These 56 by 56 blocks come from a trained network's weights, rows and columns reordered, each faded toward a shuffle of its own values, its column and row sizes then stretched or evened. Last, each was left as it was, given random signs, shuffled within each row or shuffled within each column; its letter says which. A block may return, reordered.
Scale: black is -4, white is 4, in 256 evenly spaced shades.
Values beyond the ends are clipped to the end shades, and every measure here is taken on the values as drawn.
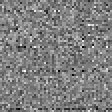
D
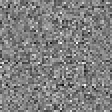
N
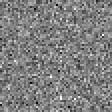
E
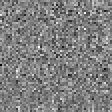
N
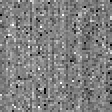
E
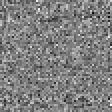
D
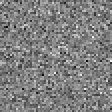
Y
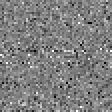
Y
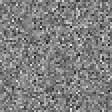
E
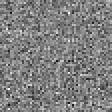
D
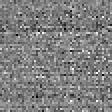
N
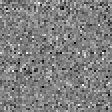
Y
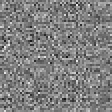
N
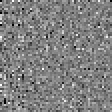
D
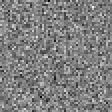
E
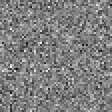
D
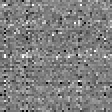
N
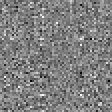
N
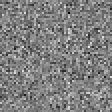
D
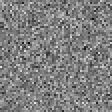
Y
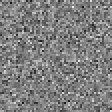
Y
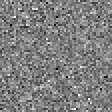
Y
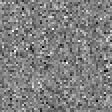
E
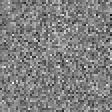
N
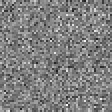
N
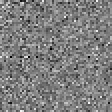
D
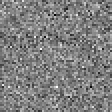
Y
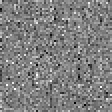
E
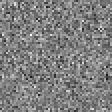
Y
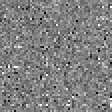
D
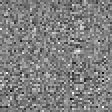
N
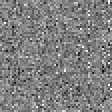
E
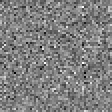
D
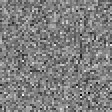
D
